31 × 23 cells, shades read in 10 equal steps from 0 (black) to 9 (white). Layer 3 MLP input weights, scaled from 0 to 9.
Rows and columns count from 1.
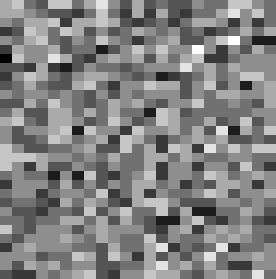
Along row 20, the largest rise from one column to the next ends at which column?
8
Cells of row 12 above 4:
11
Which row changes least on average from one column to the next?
18
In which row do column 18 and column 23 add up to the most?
17
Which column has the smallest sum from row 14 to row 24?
7
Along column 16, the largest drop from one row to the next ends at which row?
9
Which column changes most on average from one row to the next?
14
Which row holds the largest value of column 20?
5
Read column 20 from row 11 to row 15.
6 5 4 4 1
